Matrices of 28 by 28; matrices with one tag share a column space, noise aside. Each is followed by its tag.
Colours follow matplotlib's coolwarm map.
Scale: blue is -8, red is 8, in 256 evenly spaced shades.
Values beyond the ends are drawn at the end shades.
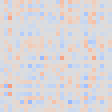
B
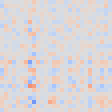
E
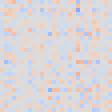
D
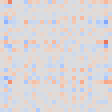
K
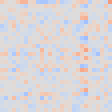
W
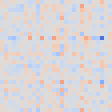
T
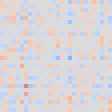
B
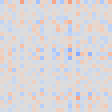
W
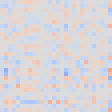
E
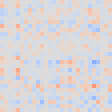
E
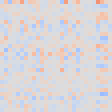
W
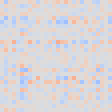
K
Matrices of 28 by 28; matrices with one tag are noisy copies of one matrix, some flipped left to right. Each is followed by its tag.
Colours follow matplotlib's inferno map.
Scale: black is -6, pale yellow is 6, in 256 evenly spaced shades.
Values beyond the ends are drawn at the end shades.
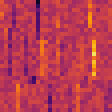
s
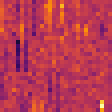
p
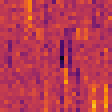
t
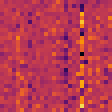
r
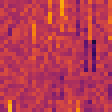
p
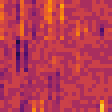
p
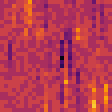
t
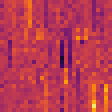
t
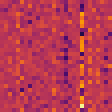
r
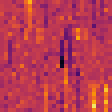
t
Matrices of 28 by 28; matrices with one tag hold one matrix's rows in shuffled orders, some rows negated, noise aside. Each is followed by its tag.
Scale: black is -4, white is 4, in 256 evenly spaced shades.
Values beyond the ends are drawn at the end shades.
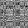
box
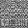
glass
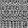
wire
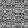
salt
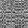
salt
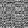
salt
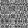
glass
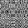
glass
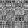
salt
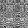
box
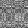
salt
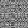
glass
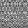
wire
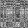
box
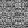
salt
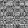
box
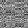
salt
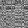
salt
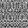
wire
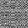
glass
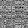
salt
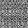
wire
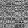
salt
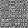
glass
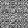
glass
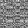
box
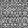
wire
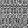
wire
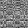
box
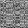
box
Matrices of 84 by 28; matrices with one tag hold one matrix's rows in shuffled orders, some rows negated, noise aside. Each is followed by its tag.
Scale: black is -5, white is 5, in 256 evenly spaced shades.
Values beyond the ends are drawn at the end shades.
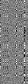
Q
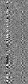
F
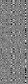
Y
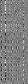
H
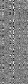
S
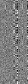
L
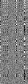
Q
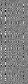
H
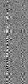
F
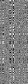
S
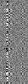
F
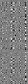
Y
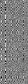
H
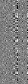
L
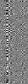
F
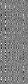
H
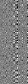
L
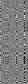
Q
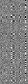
Y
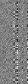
L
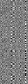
Y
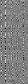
H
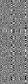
Y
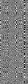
Q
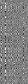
H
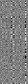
Y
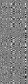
Y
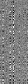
S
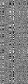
S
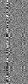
F
